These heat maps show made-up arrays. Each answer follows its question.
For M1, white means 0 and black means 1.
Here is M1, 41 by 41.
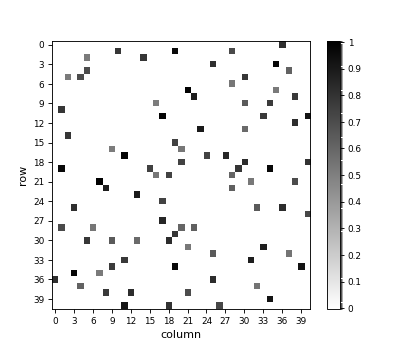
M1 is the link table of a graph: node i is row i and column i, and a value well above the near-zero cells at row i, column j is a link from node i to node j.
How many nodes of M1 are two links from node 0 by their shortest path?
1
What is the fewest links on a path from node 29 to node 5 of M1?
5
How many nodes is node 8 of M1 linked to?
2
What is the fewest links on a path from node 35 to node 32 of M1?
3
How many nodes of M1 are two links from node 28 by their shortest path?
5
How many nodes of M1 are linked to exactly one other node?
12
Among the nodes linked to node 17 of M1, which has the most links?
node 11
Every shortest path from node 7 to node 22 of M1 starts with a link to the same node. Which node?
node 21
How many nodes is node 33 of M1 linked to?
2
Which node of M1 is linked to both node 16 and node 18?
node 20
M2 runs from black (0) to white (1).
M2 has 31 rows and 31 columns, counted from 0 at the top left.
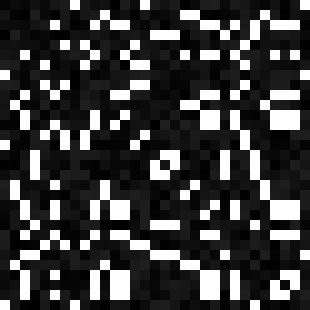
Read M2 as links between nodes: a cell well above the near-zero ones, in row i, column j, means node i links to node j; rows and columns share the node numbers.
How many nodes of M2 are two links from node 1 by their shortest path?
1
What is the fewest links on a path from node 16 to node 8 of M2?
5
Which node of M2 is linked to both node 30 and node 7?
node 0
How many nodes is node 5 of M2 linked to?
9
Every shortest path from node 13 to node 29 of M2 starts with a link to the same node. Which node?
node 14
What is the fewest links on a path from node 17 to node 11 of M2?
3
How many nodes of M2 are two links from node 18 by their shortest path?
8
